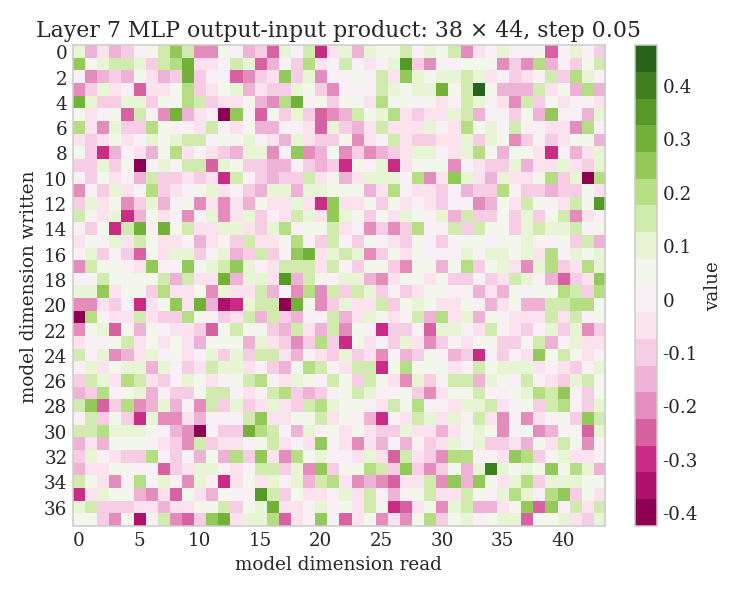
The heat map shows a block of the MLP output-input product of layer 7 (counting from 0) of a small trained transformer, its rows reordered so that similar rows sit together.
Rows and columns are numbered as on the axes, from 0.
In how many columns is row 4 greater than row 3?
19
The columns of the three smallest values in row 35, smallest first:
0, 8, 6
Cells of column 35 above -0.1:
28
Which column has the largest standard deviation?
5
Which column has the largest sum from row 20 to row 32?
15
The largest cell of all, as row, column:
3, 33
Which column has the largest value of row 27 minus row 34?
12
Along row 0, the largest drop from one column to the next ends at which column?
20
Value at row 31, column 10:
0.15
